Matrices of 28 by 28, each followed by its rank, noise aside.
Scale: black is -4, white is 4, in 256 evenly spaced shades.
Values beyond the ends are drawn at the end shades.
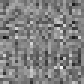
four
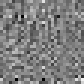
five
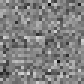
eight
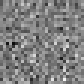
six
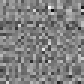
six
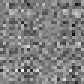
four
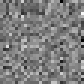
four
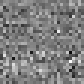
five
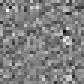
six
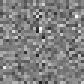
seven
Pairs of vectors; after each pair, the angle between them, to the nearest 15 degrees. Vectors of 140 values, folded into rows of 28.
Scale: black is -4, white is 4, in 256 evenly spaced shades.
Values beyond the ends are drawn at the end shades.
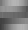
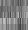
120 degrees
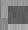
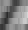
105 degrees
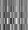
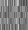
60 degrees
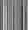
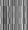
150 degrees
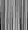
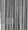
165 degrees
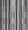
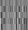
75 degrees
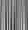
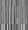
30 degrees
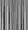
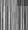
150 degrees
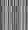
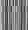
165 degrees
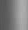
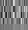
75 degrees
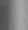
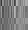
60 degrees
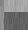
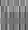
60 degrees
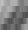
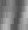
105 degrees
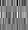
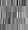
30 degrees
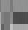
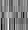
75 degrees
